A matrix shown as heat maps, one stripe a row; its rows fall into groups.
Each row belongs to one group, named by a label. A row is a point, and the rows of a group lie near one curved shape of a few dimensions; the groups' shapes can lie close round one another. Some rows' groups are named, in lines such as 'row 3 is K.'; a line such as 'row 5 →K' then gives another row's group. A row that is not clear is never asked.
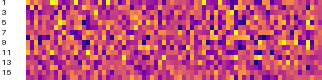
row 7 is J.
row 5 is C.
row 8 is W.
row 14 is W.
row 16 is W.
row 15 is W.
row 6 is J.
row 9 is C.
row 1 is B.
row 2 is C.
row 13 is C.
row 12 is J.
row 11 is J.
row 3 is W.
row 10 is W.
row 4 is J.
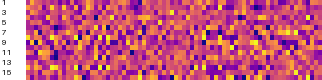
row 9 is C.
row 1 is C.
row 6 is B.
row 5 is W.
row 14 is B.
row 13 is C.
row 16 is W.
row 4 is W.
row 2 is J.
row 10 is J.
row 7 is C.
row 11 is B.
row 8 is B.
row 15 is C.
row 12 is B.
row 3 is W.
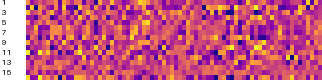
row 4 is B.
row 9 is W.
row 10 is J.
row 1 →W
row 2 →C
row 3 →J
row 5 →W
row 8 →W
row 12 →C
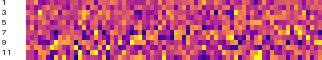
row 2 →C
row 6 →C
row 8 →W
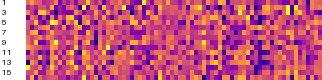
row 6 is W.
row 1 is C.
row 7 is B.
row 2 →C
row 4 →W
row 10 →B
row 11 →W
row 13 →W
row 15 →C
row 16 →C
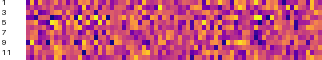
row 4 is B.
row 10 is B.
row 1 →C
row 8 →C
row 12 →J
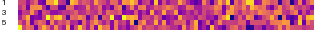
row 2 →B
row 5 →C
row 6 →J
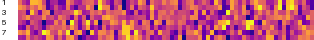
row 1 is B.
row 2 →B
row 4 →C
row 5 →B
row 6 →J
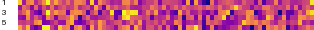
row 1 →B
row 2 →W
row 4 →J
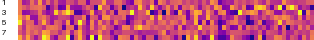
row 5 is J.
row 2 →B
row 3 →W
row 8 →B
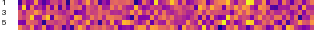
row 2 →C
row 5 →J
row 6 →J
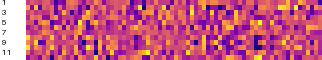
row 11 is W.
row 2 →C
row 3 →J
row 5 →B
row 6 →J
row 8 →J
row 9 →C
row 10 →J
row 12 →J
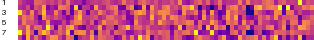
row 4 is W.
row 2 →C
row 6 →J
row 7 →J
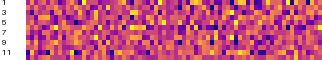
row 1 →C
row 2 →J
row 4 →B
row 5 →J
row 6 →B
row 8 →W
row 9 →J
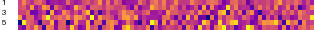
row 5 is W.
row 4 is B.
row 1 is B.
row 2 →W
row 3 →W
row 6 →J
